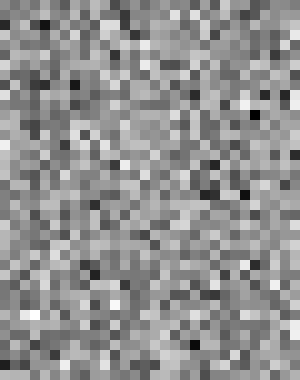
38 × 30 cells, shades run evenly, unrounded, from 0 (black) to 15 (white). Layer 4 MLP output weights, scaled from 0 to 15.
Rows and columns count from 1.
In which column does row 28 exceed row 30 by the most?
22
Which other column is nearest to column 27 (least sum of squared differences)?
2
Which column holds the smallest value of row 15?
7
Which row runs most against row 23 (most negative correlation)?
16
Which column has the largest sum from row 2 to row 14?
30
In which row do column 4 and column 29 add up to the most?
33
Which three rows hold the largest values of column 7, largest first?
37, 18, 25
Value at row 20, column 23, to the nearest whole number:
12
